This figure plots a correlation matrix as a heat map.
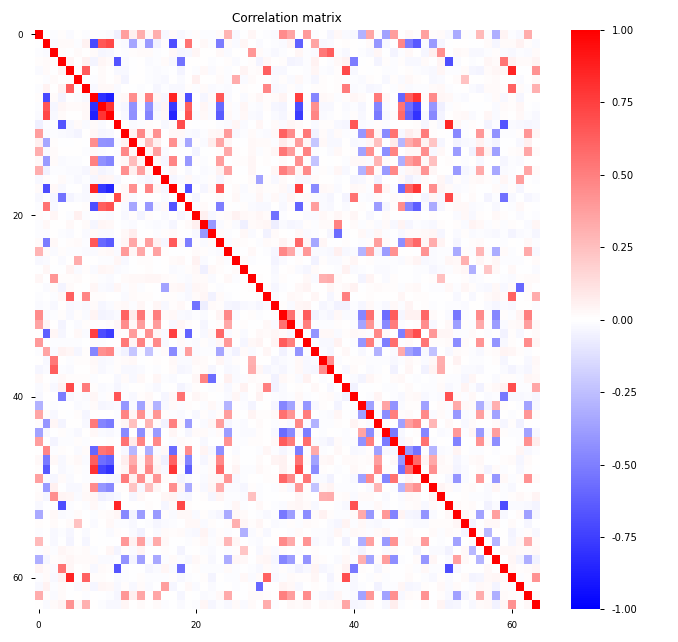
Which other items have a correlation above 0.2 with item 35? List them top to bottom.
1, 8, 9, 19, 46
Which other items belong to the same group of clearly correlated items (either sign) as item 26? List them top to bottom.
55, 57
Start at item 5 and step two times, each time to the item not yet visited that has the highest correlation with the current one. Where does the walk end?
54
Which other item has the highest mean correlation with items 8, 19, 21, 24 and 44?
9
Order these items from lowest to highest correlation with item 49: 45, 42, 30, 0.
30, 0, 42, 45
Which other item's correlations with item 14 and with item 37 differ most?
2
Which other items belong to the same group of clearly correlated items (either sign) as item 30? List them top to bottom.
20
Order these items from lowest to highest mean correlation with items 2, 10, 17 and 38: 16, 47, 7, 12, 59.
59, 16, 12, 47, 7
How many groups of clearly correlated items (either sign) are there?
10
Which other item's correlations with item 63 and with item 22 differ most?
38
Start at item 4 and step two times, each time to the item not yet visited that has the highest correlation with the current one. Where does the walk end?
39
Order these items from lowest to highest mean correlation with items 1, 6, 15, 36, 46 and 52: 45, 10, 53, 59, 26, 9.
59, 53, 26, 45, 10, 9
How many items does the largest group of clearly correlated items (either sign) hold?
17
